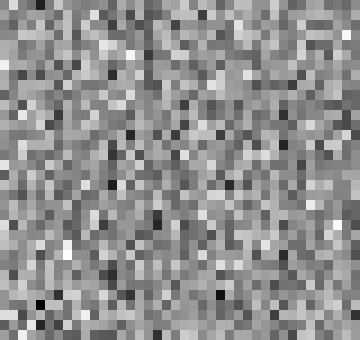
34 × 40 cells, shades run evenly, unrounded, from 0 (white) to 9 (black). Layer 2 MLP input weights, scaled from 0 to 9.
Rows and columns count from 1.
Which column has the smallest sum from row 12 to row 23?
35
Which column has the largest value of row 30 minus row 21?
25
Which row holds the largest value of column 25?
30
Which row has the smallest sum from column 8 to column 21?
6
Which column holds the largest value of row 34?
18
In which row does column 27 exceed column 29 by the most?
31
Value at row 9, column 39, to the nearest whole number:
4
